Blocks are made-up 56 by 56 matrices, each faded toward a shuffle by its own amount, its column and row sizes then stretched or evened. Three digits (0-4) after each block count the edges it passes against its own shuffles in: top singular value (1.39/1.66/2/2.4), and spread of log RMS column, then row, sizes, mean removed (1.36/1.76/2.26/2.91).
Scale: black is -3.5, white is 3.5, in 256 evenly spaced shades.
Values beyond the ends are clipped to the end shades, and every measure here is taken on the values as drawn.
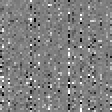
1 4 1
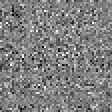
0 2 3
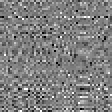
4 0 3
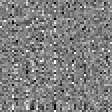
3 3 1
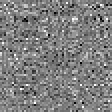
3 1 1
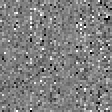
0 3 0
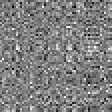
3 2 1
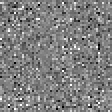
1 3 2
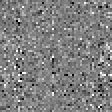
0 2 1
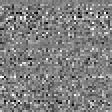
0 1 4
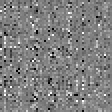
1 4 1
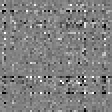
3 3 3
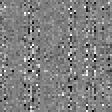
2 4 1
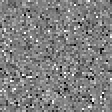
0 1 0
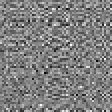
4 1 3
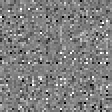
0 2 3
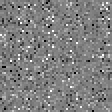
1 2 0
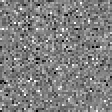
1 0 1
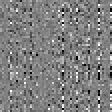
4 4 1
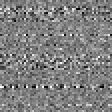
3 0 4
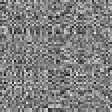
3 1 3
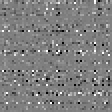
2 2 4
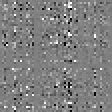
0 4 3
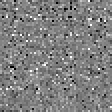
0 1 1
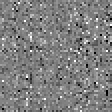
1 3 0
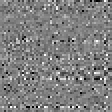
3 1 3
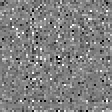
1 2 2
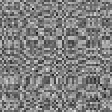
4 1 1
